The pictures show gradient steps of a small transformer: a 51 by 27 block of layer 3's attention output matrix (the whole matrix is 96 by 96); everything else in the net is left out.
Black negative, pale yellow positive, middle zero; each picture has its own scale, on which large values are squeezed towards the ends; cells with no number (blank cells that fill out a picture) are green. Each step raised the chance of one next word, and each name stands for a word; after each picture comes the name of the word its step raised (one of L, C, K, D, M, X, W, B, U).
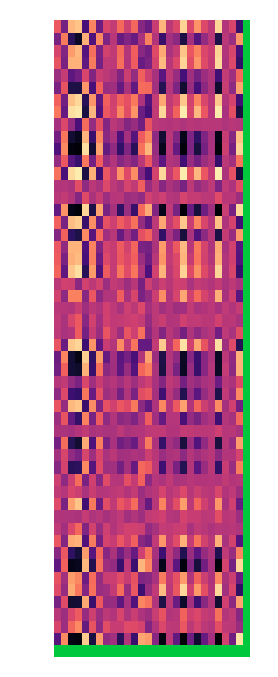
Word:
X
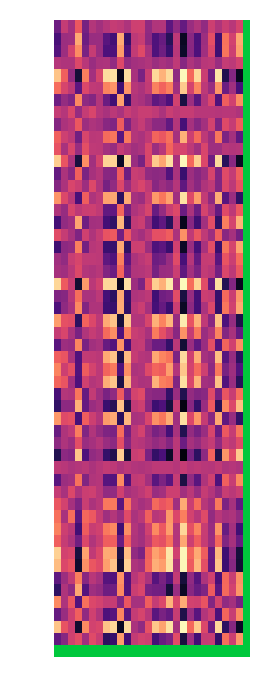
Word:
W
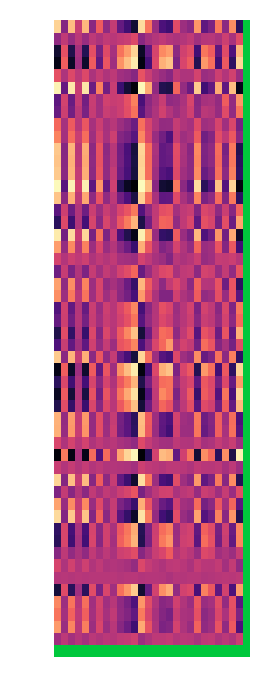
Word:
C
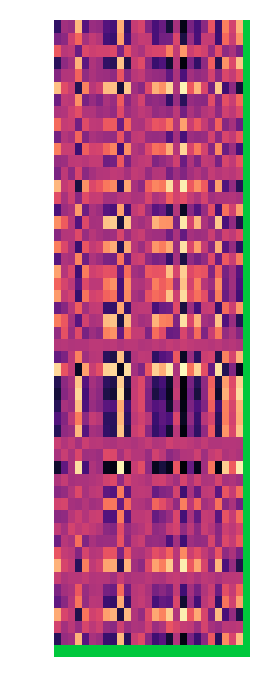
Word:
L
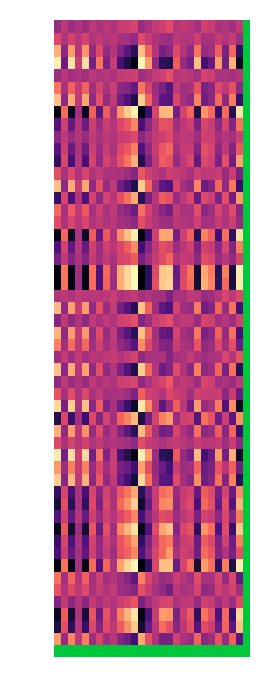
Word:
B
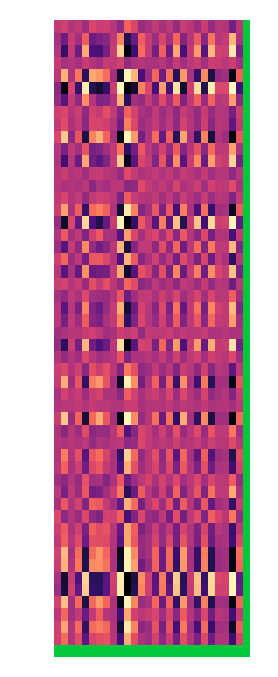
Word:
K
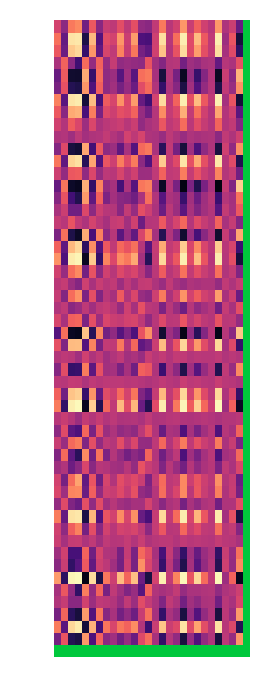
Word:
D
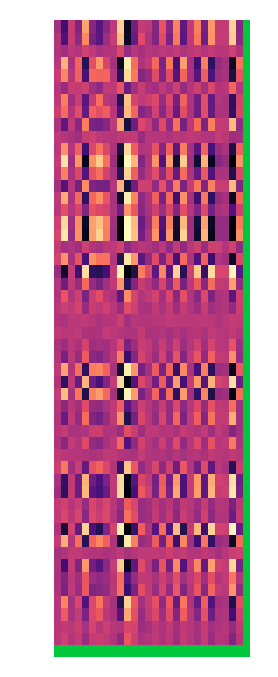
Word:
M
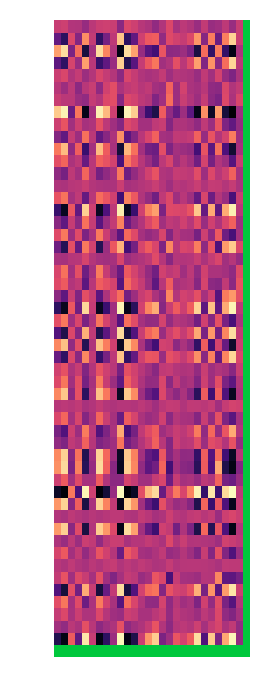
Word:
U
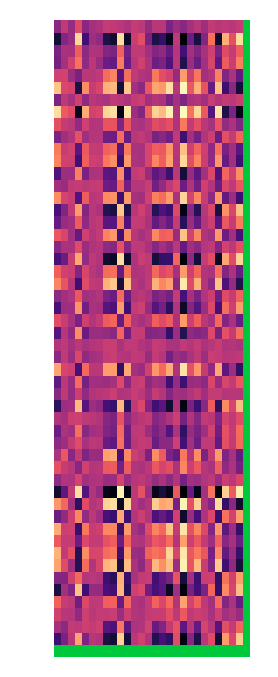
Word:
U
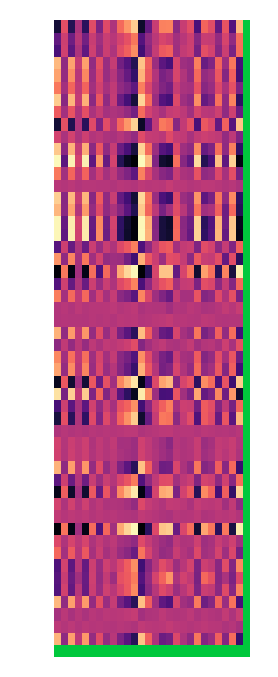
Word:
M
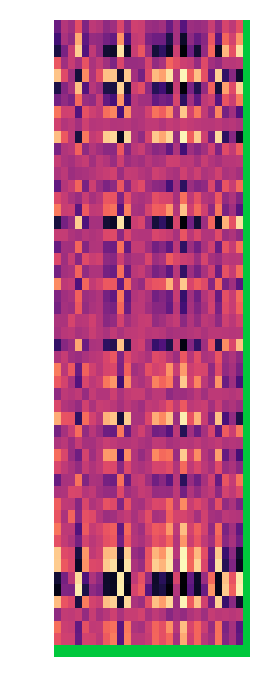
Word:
K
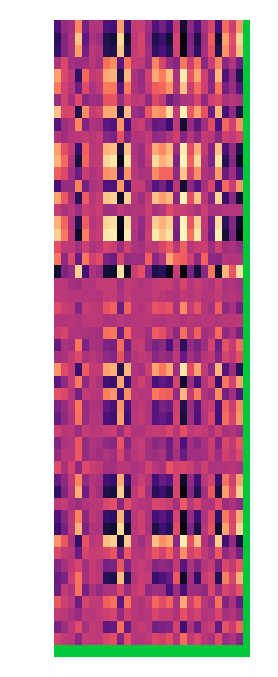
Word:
M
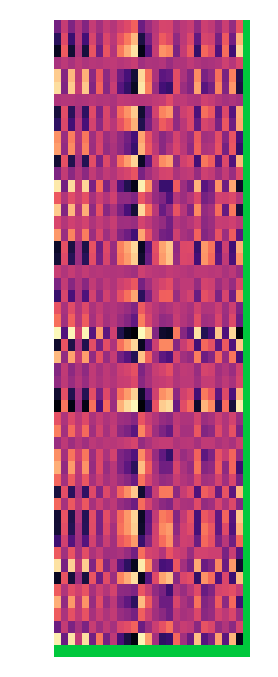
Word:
D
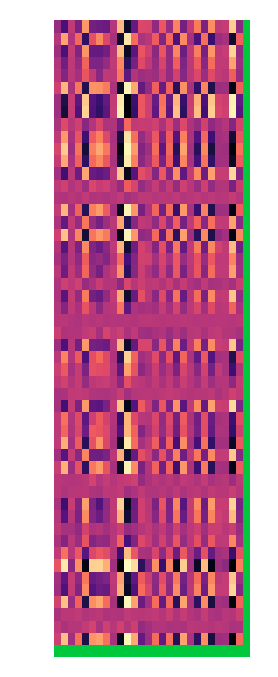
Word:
X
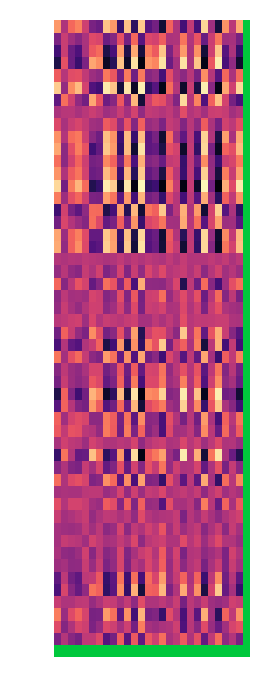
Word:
C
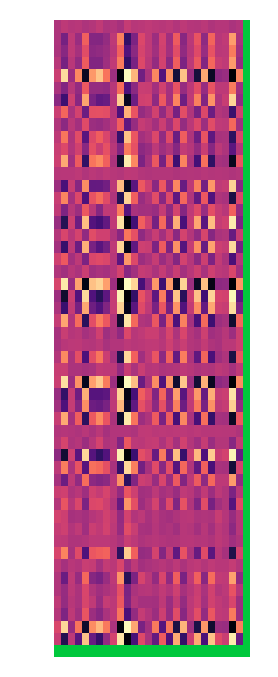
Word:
W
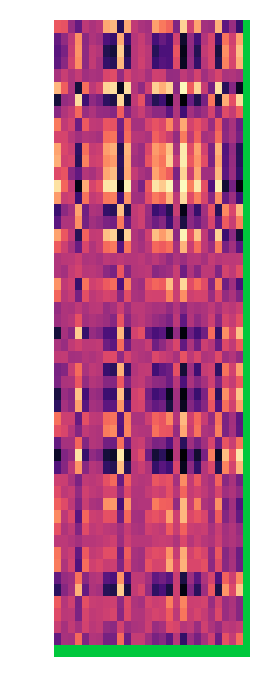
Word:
C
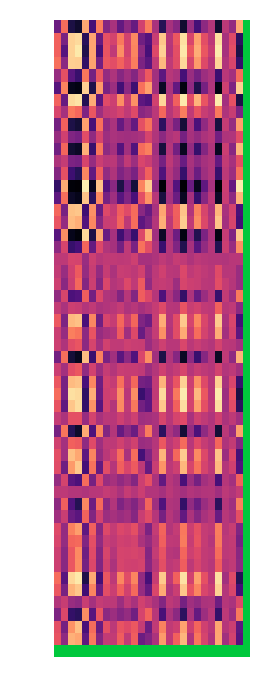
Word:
C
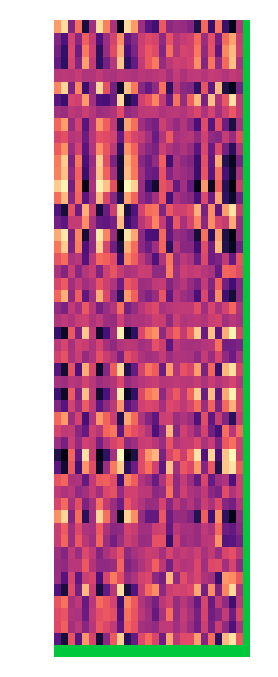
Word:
C
